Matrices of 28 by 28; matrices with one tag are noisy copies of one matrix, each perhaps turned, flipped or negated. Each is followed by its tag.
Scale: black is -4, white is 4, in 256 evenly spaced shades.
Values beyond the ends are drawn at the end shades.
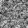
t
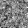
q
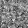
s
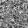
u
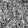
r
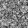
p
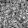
r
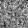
r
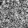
u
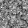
q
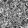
t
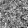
q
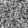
r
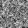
p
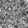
t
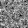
u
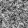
p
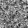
u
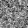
q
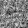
s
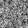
t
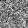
p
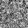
u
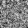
u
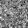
u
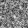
u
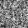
r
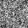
r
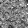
t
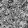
t
